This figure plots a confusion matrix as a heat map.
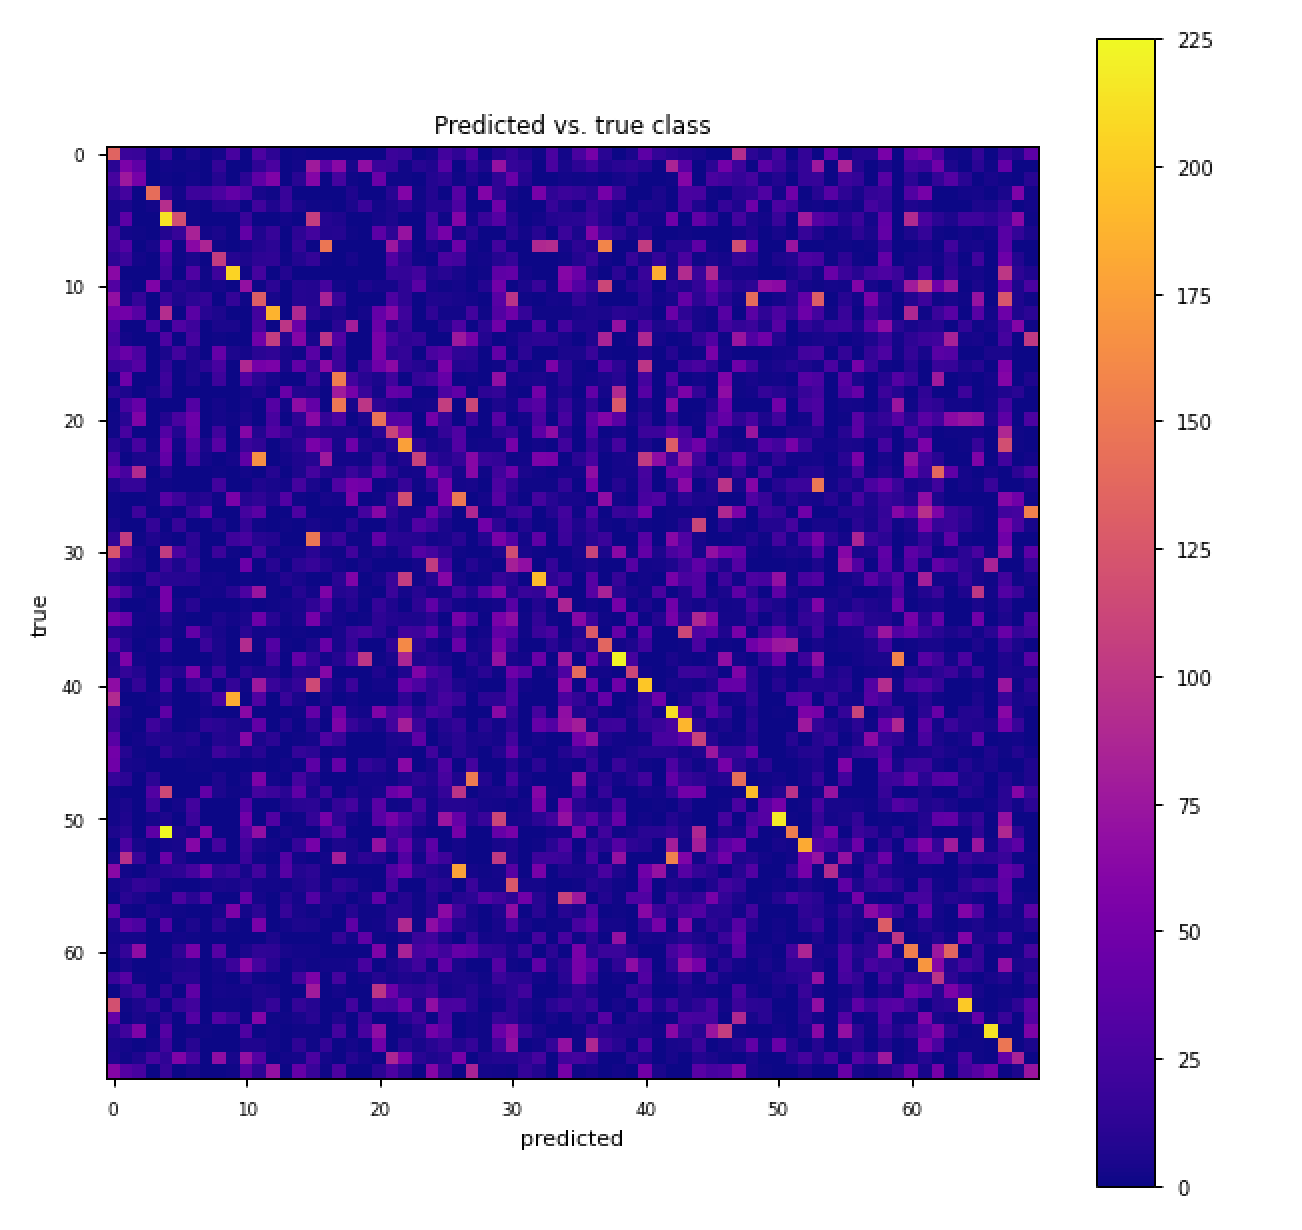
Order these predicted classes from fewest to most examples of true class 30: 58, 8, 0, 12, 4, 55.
12, 8, 58, 55, 4, 0
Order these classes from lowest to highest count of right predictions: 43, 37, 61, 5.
5, 37, 61, 43
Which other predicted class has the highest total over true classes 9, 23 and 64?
41
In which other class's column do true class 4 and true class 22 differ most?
42
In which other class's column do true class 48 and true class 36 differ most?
4
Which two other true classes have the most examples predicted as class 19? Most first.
38, 1
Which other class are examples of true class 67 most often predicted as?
36
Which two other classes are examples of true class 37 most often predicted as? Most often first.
22, 10
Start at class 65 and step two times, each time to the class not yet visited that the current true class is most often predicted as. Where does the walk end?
27
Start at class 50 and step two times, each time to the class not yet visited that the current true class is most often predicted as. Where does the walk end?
15
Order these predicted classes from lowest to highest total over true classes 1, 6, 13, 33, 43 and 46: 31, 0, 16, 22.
31, 16, 0, 22
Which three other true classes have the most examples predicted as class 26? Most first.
54, 48, 14
